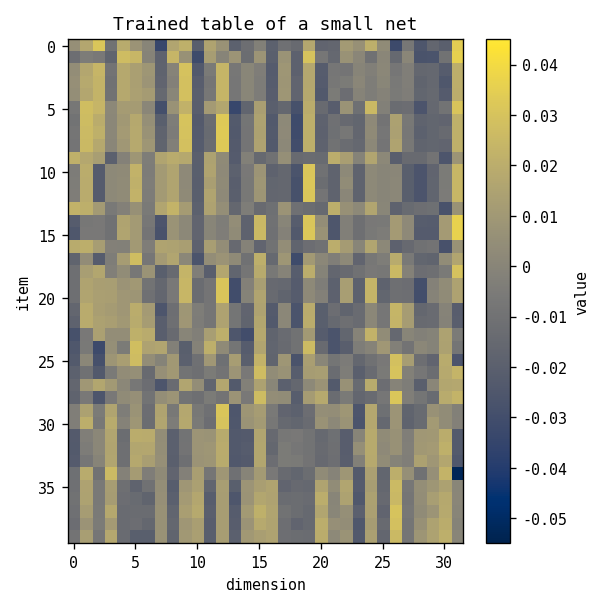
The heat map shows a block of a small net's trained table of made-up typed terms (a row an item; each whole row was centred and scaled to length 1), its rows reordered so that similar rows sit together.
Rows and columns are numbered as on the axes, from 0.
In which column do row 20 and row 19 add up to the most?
12
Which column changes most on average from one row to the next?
26
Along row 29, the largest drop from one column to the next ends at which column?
13
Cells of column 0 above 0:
7
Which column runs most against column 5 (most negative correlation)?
16
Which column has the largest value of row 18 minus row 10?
2
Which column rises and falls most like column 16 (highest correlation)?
20
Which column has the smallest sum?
18
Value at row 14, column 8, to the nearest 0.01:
0.01
